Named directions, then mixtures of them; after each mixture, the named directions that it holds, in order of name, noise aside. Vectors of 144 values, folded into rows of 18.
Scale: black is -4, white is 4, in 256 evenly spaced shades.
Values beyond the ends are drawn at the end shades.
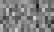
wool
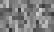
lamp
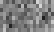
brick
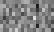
wool.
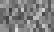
brick, lamp, wool.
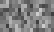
lamp.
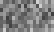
brick.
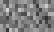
brick, lamp, wool.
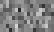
lamp.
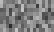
brick, lamp, wool.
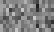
wool.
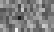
brick, lamp, wool.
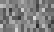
lamp, wool.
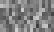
brick, lamp, wool.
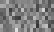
lamp, wool.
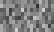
brick, lamp, wool.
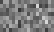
brick, lamp, wool.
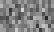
brick, lamp, wool.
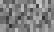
brick, wool.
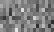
lamp, wool.
